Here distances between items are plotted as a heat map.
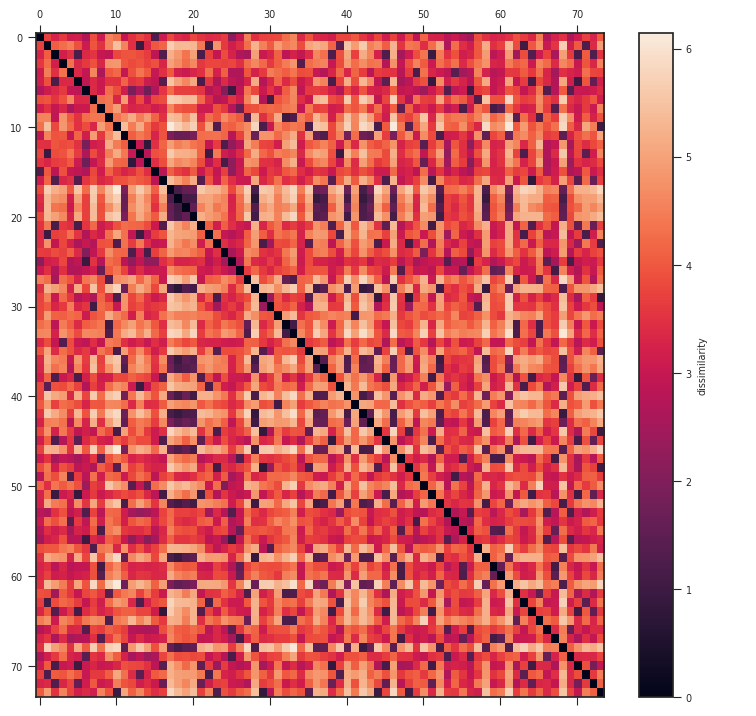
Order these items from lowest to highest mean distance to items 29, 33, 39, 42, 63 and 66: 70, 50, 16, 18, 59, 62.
62, 70, 59, 16, 50, 18
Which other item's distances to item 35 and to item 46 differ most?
10
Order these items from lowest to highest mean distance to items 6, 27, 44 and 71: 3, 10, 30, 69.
69, 30, 10, 3
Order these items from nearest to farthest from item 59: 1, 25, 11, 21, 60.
60, 25, 21, 1, 11
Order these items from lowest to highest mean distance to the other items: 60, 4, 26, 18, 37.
26, 4, 60, 37, 18
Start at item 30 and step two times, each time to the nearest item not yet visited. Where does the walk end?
57
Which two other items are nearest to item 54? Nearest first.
49, 4
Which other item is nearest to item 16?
64
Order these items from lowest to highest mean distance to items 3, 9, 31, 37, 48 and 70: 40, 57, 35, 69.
35, 69, 57, 40
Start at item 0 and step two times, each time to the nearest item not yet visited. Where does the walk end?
25
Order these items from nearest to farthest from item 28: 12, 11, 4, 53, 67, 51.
11, 4, 53, 67, 12, 51
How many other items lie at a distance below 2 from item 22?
5
